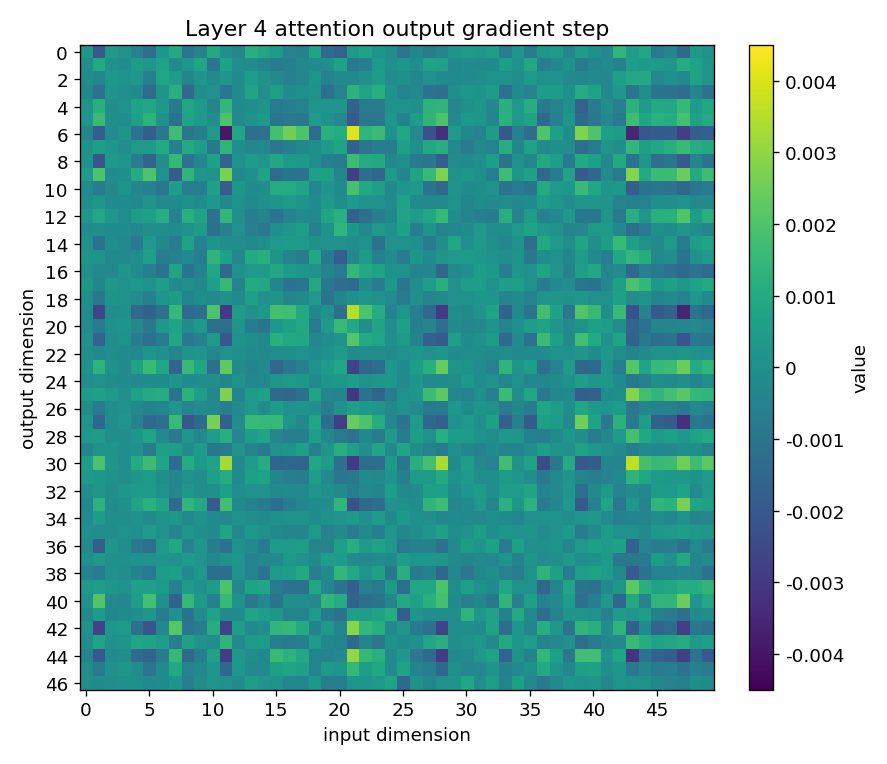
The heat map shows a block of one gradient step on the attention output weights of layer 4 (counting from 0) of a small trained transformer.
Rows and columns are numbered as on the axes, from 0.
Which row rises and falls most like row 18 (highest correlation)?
0
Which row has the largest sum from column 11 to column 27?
6
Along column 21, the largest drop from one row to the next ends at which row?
7
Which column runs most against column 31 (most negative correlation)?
19
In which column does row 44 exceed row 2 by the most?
21
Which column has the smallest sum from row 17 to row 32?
20
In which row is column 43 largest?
30
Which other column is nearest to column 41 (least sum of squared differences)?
12
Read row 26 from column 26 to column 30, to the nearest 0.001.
0 -0.001 -0.001 0 0
